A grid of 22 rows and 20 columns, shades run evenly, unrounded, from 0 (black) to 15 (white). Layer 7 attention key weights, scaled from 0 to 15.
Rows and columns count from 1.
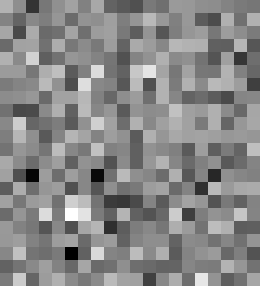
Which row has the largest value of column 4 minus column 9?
17
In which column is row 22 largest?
16
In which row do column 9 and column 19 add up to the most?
4
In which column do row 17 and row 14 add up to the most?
6
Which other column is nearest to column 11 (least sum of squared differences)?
13
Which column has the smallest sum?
10
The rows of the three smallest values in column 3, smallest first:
14, 1, 9
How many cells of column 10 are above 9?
3
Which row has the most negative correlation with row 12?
7
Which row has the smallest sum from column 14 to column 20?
8
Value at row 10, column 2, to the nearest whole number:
12
